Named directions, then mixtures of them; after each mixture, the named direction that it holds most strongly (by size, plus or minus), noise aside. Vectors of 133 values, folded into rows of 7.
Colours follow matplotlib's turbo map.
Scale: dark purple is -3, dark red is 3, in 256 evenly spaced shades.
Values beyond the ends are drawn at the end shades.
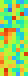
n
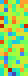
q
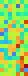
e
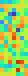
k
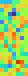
k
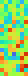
e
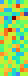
n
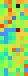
n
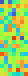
k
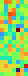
k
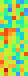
n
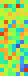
e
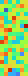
q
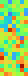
e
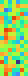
n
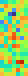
k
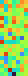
q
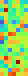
q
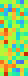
n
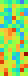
n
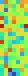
q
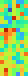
n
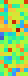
q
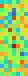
k
